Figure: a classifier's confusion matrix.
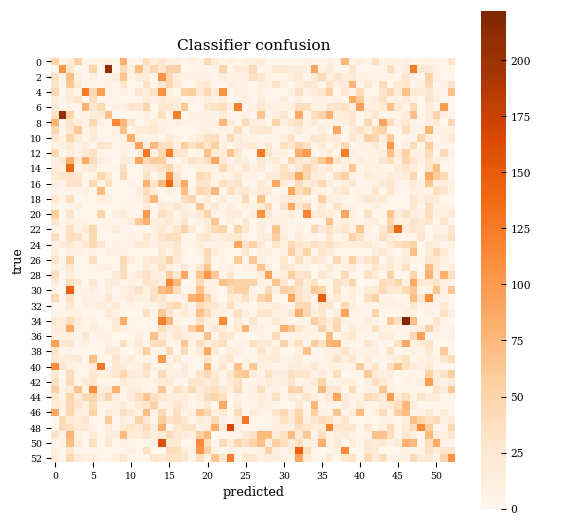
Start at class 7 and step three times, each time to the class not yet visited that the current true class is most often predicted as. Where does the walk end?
25
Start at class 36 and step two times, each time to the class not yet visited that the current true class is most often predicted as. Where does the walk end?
23
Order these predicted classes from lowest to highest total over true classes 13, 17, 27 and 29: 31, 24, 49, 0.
0, 24, 49, 31
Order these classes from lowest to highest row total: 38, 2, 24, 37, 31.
38, 2, 24, 37, 31
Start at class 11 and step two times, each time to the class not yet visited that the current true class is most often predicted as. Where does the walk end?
37
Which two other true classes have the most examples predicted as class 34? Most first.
1, 45
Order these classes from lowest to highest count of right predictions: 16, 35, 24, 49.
16, 35, 49, 24
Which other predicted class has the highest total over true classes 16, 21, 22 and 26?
15
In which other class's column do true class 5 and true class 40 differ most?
6
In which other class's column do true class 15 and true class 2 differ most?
14
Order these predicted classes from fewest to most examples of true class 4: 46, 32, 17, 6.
32, 17, 46, 6
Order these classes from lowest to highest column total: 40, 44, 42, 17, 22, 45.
40, 45, 42, 17, 22, 44
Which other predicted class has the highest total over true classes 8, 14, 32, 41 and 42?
2
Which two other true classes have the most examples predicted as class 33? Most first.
20, 12
